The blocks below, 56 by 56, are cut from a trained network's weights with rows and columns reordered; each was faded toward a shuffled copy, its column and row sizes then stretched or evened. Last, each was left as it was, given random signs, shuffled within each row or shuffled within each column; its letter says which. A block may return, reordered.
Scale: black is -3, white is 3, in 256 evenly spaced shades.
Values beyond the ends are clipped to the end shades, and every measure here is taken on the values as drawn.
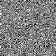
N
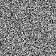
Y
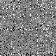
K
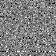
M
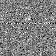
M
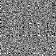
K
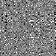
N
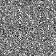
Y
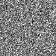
Y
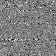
M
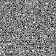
M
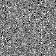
Y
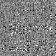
N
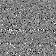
M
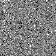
Y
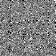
K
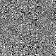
K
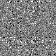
K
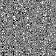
Y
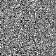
Y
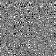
N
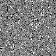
Y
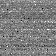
M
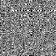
N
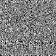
K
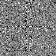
K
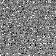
M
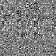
N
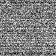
M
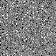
Y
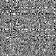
N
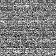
N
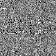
K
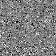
M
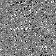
K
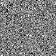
K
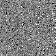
Y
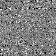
M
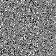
Y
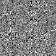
K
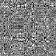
N
